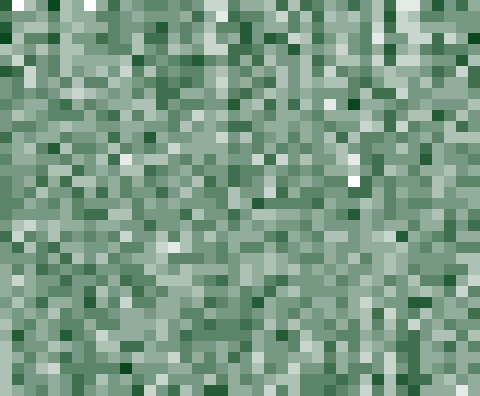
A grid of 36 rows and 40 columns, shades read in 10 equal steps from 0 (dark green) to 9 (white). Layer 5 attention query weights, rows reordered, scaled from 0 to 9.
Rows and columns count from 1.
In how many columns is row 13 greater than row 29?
16
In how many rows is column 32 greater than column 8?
21
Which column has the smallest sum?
20
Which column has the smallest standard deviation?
27
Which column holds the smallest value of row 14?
5
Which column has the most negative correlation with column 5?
35
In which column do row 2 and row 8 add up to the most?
19
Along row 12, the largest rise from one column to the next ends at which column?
34
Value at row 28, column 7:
4
